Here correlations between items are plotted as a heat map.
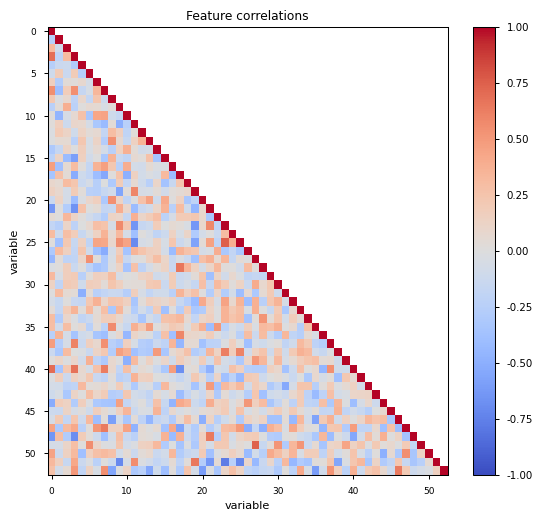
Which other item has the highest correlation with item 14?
38
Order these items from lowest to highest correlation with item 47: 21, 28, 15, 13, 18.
28, 15, 21, 18, 13
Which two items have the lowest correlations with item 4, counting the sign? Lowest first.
31, 50
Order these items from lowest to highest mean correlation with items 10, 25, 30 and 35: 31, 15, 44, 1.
1, 31, 44, 15
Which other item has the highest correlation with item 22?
35
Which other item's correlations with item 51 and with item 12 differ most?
9
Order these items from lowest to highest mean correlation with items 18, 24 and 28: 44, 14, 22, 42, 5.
5, 14, 42, 22, 44
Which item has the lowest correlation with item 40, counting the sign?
17
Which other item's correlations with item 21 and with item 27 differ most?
49
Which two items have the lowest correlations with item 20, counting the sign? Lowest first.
52, 46
